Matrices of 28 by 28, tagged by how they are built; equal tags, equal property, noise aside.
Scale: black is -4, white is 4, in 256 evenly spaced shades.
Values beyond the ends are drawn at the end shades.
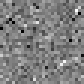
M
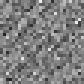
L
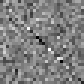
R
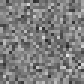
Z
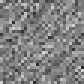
L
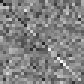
R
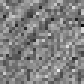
L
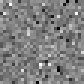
M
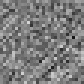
L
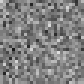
Z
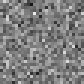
Z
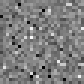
M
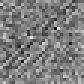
L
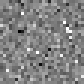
M
